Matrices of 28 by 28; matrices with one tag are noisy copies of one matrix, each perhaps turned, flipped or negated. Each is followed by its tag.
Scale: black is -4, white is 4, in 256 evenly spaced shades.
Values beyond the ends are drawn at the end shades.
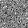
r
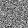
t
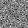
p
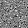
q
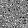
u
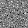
q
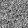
q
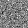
t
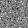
t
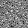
q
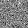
r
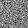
u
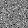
t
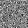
r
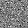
t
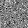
r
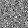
q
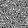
u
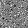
r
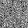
u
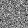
t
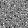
r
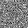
u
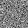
r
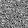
u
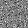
t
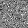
r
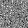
u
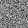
q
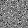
t
